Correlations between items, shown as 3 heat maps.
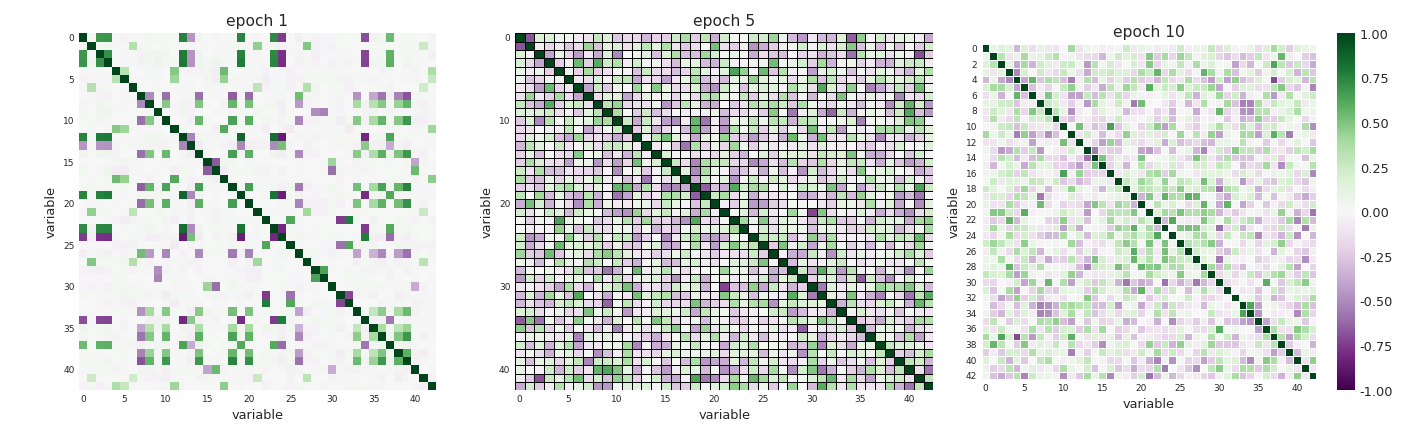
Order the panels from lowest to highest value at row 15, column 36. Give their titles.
epoch 5, epoch 1, epoch 10
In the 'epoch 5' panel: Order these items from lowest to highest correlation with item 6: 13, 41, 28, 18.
13, 18, 28, 41
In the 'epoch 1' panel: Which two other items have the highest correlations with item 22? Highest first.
32, 25
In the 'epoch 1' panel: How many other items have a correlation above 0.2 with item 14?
9
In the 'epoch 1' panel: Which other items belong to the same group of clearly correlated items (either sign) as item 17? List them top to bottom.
4, 5, 11, 42
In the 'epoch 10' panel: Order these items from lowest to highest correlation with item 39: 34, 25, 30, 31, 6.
25, 34, 31, 30, 6
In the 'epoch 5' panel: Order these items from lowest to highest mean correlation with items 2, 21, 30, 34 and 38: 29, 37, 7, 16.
29, 7, 37, 16
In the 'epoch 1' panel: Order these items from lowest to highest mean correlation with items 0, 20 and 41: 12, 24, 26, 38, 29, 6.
24, 26, 29, 6, 38, 12
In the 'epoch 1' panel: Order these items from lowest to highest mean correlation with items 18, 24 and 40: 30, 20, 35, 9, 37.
37, 30, 9, 35, 20
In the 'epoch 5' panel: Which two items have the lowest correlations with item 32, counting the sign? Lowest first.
9, 26
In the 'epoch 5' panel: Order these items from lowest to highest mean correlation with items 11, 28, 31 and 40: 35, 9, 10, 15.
35, 9, 15, 10
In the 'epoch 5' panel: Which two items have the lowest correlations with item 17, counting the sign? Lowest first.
13, 22
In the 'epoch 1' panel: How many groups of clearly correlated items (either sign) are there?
7
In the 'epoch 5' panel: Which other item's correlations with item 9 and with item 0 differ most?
1
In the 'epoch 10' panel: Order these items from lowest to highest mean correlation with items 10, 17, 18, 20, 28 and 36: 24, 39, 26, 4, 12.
4, 12, 26, 39, 24
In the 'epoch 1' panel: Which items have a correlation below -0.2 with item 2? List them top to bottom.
13, 24, 34
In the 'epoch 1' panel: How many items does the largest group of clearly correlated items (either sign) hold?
12
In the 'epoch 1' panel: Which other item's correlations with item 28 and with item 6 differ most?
29
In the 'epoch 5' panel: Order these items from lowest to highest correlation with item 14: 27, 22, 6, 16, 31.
22, 16, 27, 31, 6
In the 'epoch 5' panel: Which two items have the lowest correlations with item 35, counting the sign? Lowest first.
29, 10
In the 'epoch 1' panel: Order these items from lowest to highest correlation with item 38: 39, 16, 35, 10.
16, 35, 10, 39
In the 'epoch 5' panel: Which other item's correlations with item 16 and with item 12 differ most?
31
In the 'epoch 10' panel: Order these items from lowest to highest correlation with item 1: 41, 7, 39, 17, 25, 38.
41, 39, 7, 17, 25, 38
